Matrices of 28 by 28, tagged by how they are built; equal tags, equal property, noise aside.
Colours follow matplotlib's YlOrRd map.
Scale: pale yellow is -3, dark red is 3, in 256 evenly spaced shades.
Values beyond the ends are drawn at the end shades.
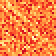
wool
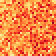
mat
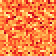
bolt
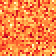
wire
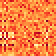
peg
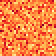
wire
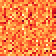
peg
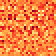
peg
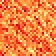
wool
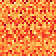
bolt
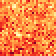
mat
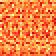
bolt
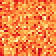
peg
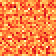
bolt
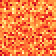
bolt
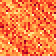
wool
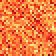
wool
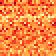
bolt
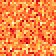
bolt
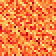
wool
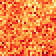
mat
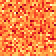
wire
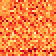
bolt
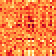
peg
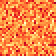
bolt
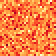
wire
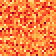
wire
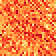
wool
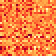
peg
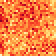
mat
